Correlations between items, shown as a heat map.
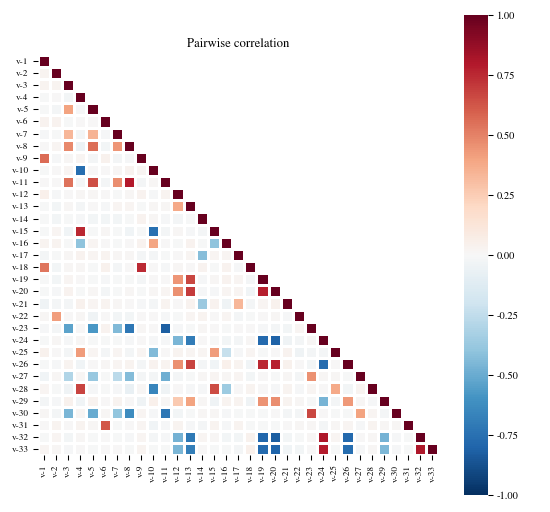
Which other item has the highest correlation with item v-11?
v-8
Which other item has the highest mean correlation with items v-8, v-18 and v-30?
v-9
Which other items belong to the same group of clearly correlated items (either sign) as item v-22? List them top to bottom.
v-2
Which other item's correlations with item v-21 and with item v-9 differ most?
v-18
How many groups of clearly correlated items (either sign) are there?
7
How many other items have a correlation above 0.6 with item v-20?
3
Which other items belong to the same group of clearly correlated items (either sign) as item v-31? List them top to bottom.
v-6
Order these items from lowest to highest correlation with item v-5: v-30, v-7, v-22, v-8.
v-30, v-22, v-7, v-8
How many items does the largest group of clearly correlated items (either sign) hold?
9
